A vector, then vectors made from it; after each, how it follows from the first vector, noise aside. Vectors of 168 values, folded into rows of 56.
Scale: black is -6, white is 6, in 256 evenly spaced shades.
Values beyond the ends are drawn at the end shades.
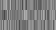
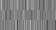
wrapped around, partly zeroed.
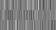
wrapped around, partly zeroed.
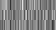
sign-scrambled.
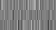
wrapped around, partly zeroed.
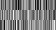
wrapped around, negated, scaled up.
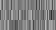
reversed.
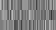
reversed.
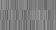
wrapped around, negated, shrunk.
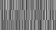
sign-scrambled.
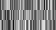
wrapped around, negated, scaled up.
